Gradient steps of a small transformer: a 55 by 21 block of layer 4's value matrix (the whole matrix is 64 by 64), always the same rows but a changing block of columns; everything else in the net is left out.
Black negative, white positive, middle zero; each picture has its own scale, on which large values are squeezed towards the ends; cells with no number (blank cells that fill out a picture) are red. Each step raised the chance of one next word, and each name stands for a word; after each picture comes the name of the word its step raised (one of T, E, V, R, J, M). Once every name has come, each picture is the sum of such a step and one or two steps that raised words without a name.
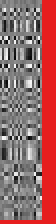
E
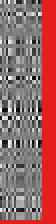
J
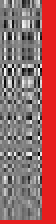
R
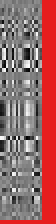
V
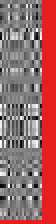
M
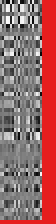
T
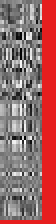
V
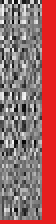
J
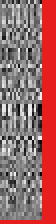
V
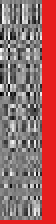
M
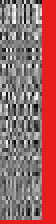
M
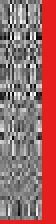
T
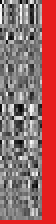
M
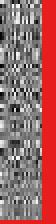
M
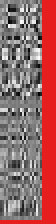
E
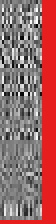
T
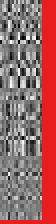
E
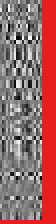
E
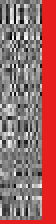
M
